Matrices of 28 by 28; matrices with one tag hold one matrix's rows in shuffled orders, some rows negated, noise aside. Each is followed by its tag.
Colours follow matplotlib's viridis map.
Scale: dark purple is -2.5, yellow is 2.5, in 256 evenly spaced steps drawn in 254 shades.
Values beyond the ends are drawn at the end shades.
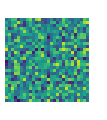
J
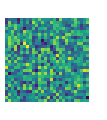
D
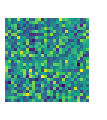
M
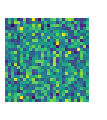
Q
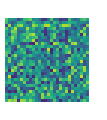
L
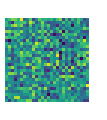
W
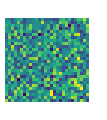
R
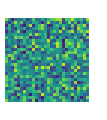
J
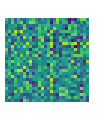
R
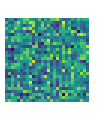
W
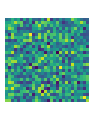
W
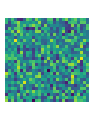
Q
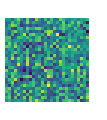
M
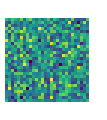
R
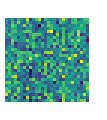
M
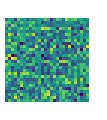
L
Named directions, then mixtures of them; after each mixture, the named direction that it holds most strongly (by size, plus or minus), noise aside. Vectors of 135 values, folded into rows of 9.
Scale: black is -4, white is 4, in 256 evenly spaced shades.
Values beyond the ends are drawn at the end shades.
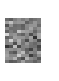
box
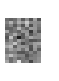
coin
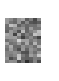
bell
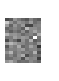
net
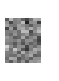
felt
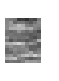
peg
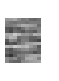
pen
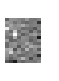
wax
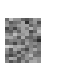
felt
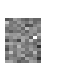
net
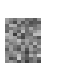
bell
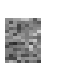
peg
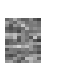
pen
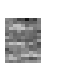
peg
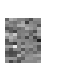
pen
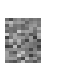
box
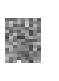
coin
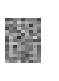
coin
